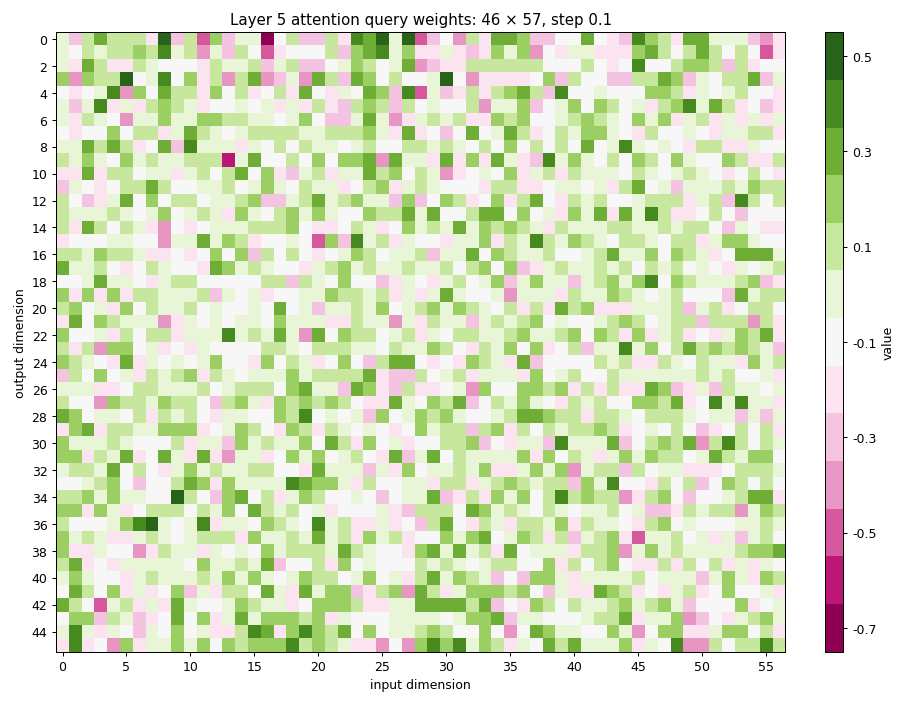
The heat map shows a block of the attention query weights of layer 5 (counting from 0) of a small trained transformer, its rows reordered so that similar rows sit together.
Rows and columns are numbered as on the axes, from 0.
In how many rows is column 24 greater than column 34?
20
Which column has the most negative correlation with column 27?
28
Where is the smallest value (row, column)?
0, 16
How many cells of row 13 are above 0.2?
7
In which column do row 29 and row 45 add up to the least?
50
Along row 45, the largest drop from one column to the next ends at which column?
49
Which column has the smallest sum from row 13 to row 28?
56
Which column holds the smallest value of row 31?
13
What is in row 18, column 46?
0.4
